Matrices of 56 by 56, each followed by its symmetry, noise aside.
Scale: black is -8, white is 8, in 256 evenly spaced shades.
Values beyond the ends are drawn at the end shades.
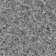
symmetric across the other diagonal.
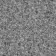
same after a half turn.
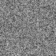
antisymmetric.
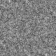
same after a half turn.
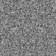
mirrored left to right.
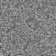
symmetric across the other diagonal.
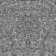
mirrored left to right.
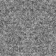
mirrored left to right.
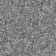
symmetric.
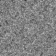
symmetric.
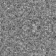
mirrored top to bottom.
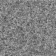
no symmetry.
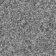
symmetric.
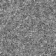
symmetric.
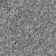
symmetric.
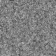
no symmetry.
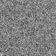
symmetric across the other diagonal.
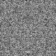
mirrored left to right.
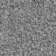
antisymmetric.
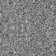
mirrored top to bottom.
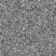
no symmetry.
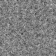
symmetric across the other diagonal.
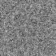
symmetric.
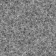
same after a half turn.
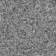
symmetric across the other diagonal.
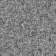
symmetric.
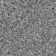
symmetric.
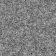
antisymmetric.
